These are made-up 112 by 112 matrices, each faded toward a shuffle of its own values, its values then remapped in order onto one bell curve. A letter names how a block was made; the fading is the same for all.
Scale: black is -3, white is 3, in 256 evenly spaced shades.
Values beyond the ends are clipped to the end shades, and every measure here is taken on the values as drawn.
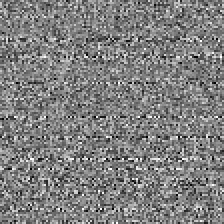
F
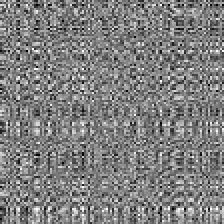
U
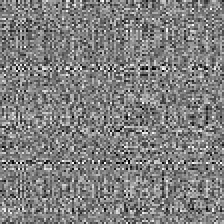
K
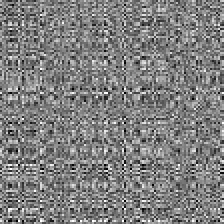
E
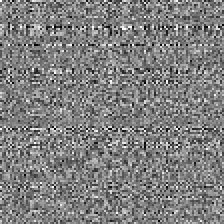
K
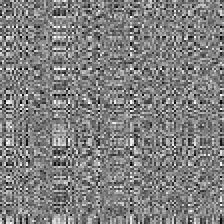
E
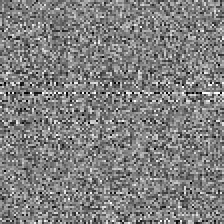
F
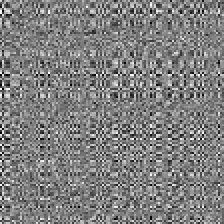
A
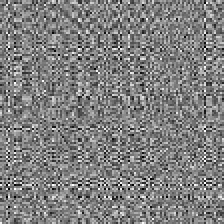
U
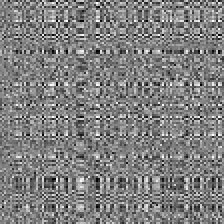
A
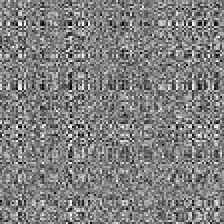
U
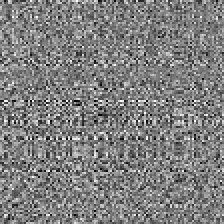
K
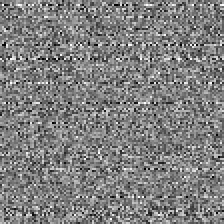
F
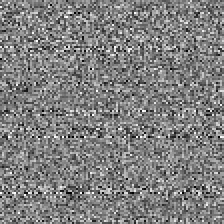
F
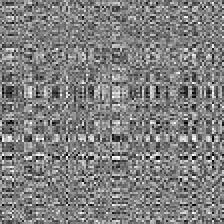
E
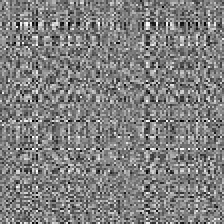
U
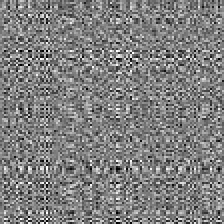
E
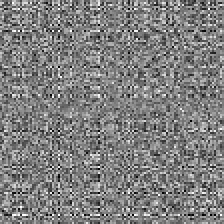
U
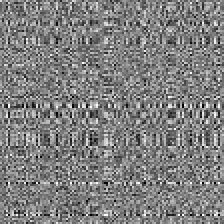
U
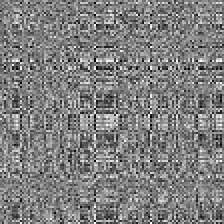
U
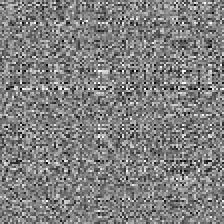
K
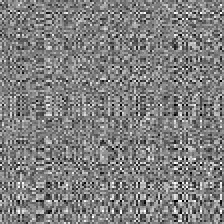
E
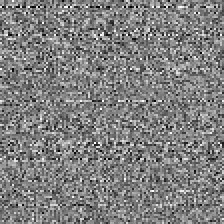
F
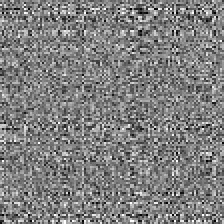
K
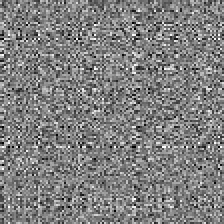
K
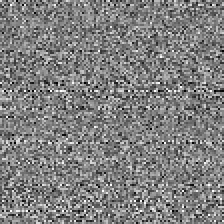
F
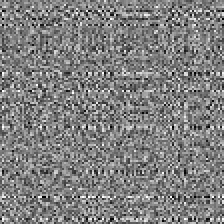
K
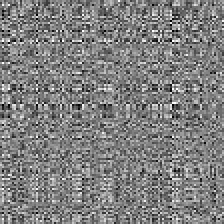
E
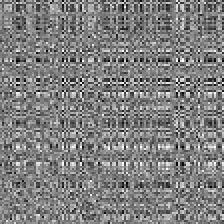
A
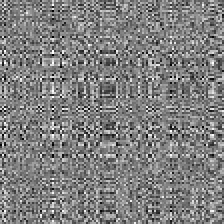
E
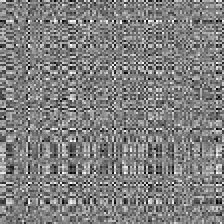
A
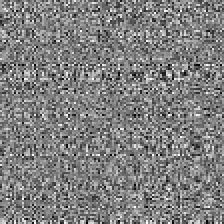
K
